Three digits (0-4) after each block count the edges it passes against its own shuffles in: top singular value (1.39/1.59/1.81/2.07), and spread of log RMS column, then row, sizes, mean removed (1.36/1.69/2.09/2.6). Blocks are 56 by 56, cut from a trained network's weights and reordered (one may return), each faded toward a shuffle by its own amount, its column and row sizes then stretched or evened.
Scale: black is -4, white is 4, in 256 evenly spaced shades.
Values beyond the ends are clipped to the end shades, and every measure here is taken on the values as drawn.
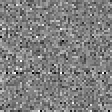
1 1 2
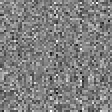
4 3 0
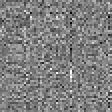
4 3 1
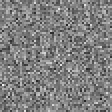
3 0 0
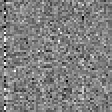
3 2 0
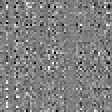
3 4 3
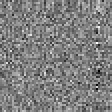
4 1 0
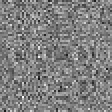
4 1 1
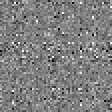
0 3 3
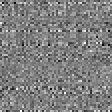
4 0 4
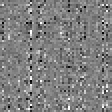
2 4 3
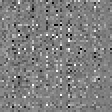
0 4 3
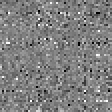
0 3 3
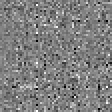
0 4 2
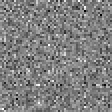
2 2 1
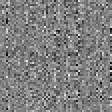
4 4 1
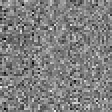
3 3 1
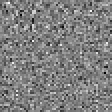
2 2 1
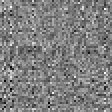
3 3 0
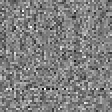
1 0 1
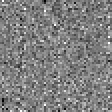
0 3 1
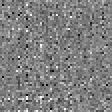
0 3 2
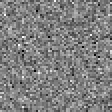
1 1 0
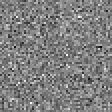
0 0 2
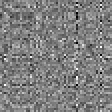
4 2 2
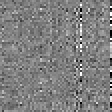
4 3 0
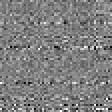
4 0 4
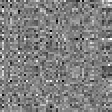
4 4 3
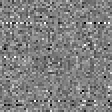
2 1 3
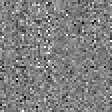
2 3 1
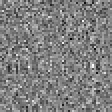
2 2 0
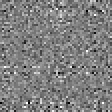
3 2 3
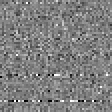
2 0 3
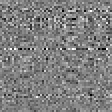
4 0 4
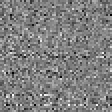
1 1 3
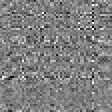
4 1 4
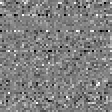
0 1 4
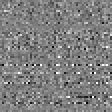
1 1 4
